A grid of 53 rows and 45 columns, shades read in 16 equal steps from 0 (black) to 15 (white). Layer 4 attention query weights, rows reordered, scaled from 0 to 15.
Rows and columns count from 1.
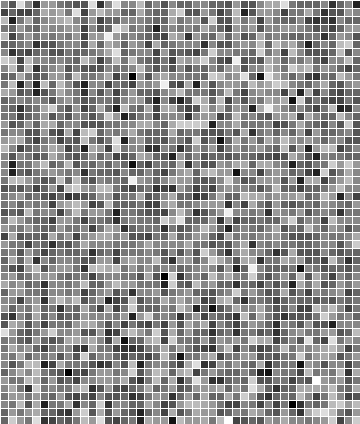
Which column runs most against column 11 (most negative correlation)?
8
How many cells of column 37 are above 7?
19
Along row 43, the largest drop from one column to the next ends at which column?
16
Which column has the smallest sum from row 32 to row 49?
35
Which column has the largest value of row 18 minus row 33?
15
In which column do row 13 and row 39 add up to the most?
17
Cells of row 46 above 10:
4
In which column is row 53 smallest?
22
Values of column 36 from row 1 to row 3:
13 4 6
